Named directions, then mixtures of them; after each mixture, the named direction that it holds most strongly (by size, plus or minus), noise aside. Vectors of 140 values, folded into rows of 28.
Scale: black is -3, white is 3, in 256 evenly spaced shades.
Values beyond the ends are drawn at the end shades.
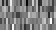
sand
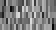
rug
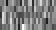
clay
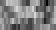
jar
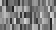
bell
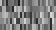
bell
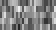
jar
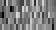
rug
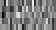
rug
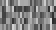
bell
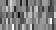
sand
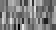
clay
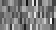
sand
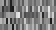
sand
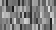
bell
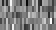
sand
